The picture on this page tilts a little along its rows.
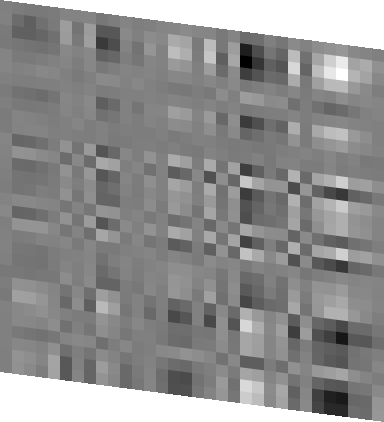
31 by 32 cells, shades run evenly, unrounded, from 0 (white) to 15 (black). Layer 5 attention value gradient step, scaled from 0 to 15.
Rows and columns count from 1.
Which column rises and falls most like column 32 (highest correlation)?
13
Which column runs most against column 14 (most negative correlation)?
5
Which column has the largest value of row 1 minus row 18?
29
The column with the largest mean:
21
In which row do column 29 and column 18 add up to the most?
25
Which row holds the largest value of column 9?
3
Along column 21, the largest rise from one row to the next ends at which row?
14
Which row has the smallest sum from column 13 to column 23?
18
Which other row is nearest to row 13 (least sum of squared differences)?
19
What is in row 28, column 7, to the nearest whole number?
7
